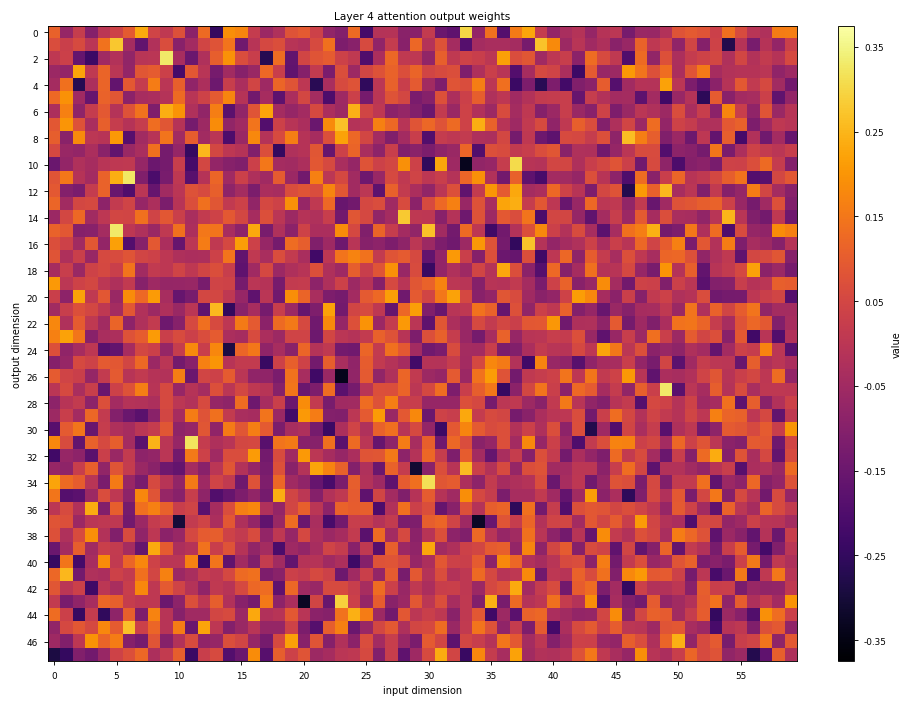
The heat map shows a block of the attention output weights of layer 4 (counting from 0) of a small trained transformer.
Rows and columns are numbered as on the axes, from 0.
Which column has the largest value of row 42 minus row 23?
37
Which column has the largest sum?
13
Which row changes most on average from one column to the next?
31
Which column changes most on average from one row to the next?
53
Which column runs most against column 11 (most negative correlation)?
58
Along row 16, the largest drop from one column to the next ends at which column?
6
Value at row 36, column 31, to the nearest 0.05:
-0.15
